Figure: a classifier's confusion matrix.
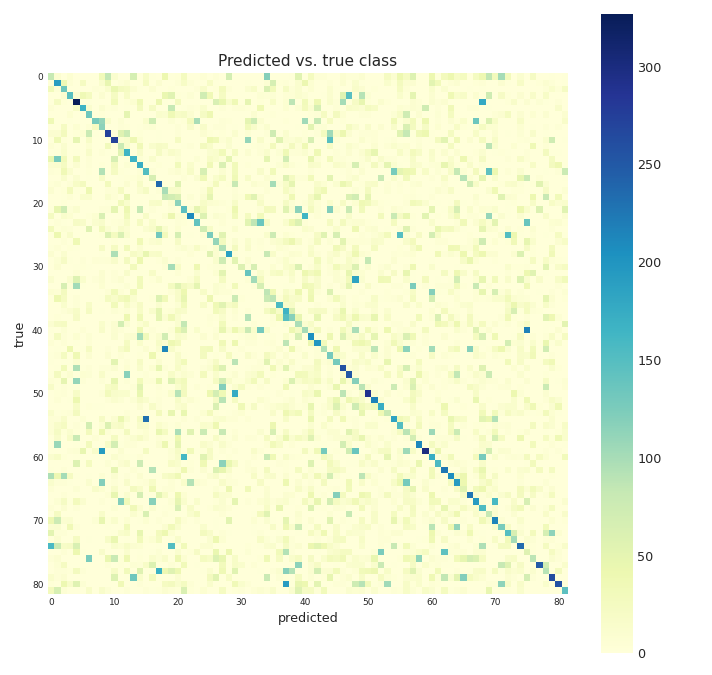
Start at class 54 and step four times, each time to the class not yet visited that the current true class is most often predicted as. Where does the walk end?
12
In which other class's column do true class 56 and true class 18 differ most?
60
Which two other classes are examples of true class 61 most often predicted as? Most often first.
27, 14
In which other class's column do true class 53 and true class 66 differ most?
45
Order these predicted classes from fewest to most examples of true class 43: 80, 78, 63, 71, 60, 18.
80, 63, 71, 78, 60, 18
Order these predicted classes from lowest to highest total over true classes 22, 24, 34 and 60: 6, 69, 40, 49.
49, 6, 69, 40
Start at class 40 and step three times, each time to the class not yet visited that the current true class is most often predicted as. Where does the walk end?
16
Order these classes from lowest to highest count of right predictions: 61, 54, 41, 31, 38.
38, 31, 61, 54, 41
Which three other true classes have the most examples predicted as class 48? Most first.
32, 59, 40
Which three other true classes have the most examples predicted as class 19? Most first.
74, 30, 5
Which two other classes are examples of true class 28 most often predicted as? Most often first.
10, 34
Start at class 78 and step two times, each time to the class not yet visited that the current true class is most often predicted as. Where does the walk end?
35
